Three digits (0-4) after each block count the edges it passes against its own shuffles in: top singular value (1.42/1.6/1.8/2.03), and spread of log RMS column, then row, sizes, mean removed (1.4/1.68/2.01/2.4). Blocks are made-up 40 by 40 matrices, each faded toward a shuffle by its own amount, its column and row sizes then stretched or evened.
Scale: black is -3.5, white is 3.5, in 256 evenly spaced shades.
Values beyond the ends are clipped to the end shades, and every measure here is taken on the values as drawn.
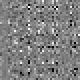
3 4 2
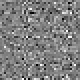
3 1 3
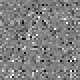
2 0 3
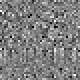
3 0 3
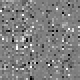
1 3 1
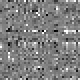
4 3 3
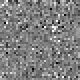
0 1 2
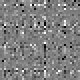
3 3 3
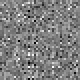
2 3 0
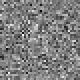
2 0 0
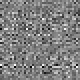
4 0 4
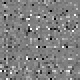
0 0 3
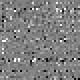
0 1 4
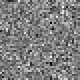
0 1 0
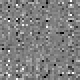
2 3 2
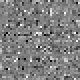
1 0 4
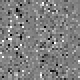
0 3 0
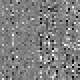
1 4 0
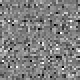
1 1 3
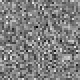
2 0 0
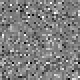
0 0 0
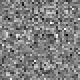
3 0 1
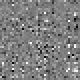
1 3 2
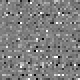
0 1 4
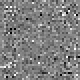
0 2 1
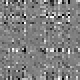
4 4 4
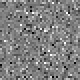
0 0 0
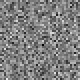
3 0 0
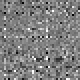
1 2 3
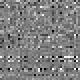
4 1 4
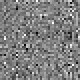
2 3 1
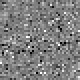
0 0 1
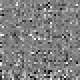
0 3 3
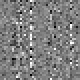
3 4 0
